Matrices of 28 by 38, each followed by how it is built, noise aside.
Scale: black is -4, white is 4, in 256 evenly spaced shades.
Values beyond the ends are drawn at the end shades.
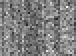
blocks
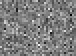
uneven columns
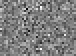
uneven columns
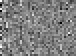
uneven columns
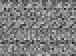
repeating columns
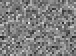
repeating columns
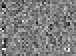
uneven columns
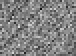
Hankel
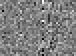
uneven columns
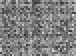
blocks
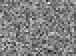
noise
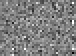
uneven columns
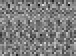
repeating columns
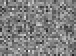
blocks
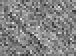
Toeplitz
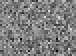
repeating columns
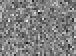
noise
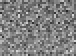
repeating columns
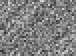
Hankel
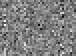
uneven columns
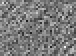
Hankel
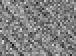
Toeplitz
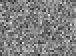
noise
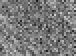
Toeplitz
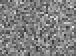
noise
